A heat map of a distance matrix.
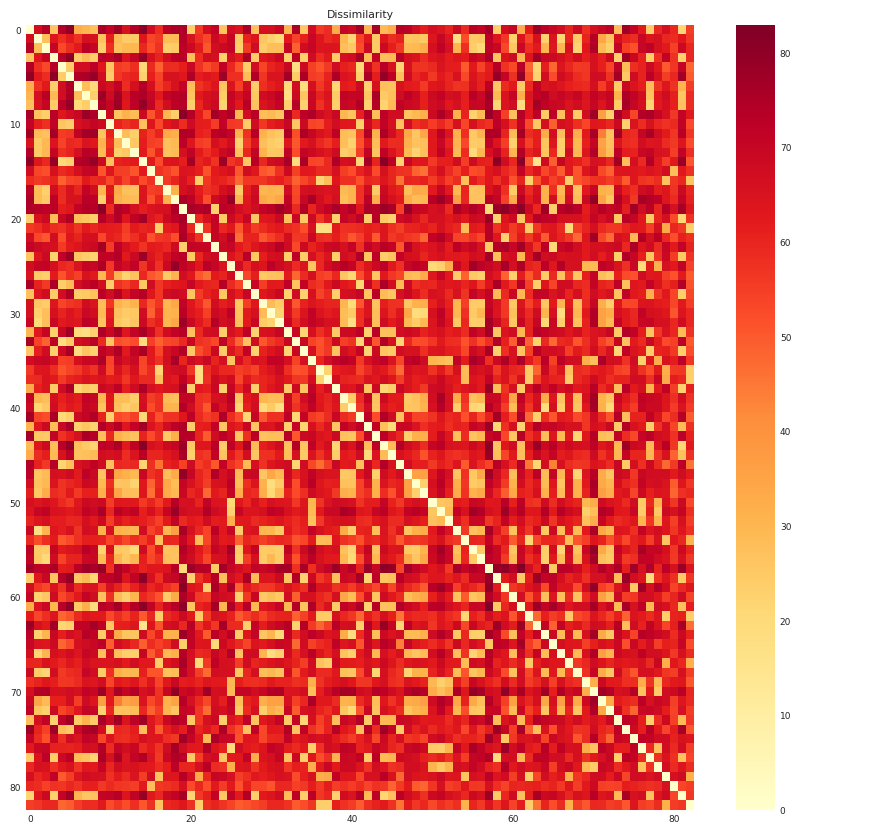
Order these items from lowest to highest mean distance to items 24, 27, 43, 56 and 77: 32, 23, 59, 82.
32, 82, 59, 23
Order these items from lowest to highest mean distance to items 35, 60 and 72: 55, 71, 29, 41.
29, 55, 71, 41
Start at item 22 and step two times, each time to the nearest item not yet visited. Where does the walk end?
75
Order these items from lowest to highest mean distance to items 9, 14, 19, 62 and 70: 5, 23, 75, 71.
5, 23, 71, 75
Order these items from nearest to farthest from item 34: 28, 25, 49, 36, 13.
28, 36, 49, 25, 13
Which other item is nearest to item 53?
1
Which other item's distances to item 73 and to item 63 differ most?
14
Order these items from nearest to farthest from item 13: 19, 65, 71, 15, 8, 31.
31, 71, 15, 65, 19, 8
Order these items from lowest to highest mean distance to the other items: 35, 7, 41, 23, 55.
55, 41, 7, 35, 23
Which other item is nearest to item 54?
62
